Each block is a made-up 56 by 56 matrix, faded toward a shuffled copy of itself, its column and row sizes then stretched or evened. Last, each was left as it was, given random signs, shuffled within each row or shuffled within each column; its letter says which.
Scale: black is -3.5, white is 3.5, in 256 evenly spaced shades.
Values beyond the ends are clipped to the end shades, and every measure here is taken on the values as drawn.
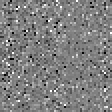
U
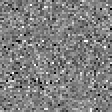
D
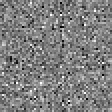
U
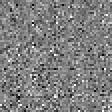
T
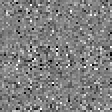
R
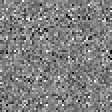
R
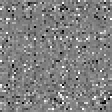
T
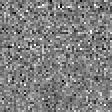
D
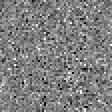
U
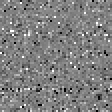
D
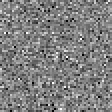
D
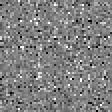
T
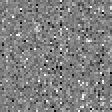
U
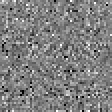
R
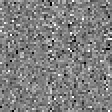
U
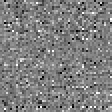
T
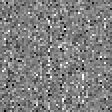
U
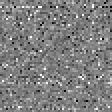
D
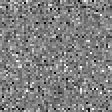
D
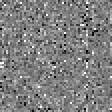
T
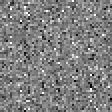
U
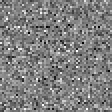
D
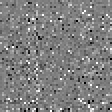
R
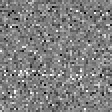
D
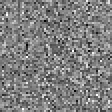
U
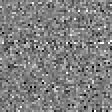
D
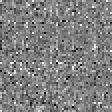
R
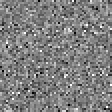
D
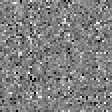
T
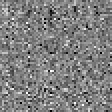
R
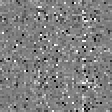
T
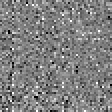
R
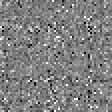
T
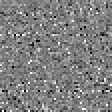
D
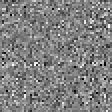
T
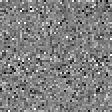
D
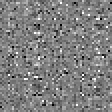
R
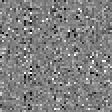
T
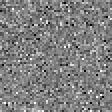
D
